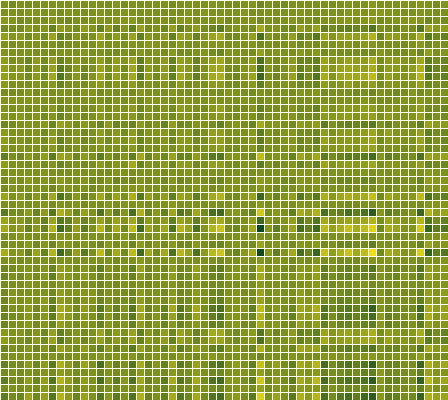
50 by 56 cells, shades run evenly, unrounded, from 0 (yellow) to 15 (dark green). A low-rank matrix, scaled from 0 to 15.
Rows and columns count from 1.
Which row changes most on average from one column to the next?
32
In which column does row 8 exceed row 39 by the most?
33
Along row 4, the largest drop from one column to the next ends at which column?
54
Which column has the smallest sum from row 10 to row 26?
47
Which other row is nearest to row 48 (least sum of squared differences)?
27
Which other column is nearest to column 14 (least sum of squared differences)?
30
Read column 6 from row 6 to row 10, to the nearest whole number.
8 8 8 8 8
